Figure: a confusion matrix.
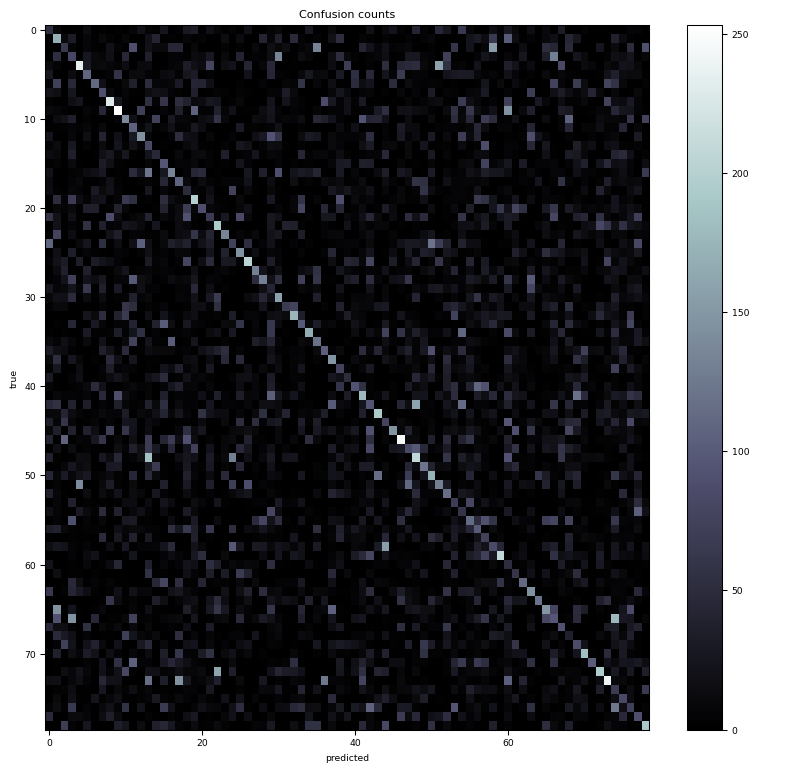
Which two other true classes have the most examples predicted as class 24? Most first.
48, 58
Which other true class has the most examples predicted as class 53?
76
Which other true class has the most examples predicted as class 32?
31
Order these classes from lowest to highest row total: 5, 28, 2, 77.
77, 5, 2, 28
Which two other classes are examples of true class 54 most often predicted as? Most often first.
77, 29
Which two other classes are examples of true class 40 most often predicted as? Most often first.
56, 57
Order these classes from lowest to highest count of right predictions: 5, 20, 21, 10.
21, 20, 5, 10
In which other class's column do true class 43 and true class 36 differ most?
50
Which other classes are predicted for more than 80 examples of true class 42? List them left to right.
37, 48, 54
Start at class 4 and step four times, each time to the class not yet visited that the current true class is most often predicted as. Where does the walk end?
13
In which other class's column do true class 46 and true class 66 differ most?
74
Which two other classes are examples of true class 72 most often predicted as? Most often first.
22, 10
